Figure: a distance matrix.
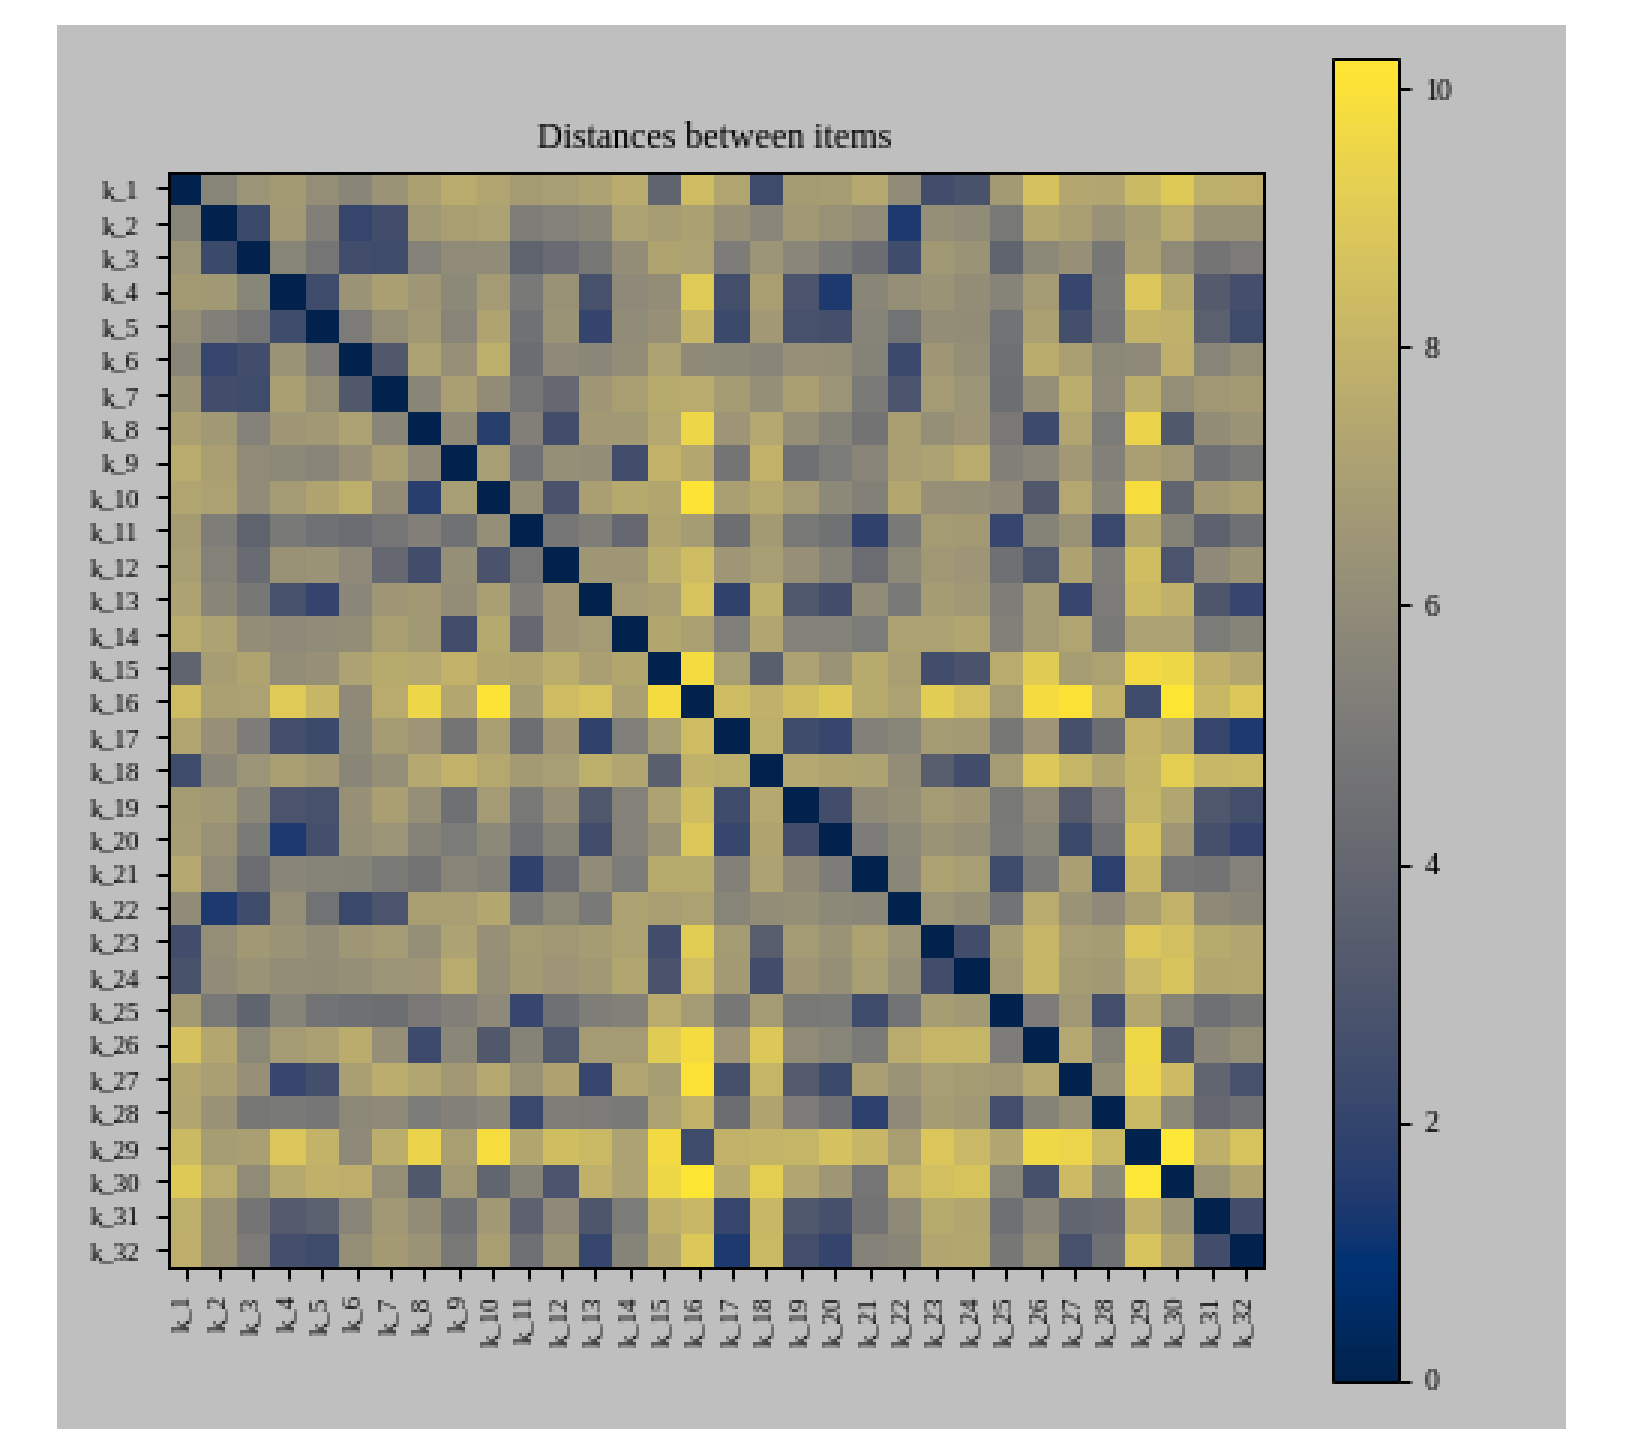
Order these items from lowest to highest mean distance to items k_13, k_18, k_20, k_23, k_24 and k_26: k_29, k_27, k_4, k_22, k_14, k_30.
k_4, k_27, k_22, k_14, k_30, k_29
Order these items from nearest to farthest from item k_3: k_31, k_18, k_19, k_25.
k_25, k_31, k_19, k_18
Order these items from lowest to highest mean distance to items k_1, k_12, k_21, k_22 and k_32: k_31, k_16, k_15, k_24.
k_31, k_24, k_15, k_16
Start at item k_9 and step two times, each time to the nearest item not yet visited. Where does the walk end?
k_11
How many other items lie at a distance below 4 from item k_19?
8
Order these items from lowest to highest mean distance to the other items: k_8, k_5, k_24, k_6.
k_5, k_6, k_8, k_24
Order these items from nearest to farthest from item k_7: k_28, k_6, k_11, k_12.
k_6, k_12, k_11, k_28
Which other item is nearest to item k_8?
k_10
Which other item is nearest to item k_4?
k_20
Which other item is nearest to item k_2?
k_22
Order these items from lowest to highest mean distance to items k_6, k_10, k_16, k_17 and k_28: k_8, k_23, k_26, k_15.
k_8, k_26, k_23, k_15
